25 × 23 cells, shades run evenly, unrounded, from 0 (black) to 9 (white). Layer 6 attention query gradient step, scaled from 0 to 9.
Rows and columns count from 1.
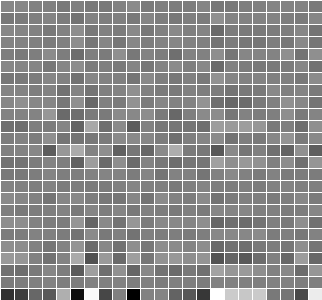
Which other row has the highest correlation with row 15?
24
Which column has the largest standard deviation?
16
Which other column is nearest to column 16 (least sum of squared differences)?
23
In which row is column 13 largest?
13
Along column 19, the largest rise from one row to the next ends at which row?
25
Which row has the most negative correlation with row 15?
17
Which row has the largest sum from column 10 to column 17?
22
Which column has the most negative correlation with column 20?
5
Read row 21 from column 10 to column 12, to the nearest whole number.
5 4 5
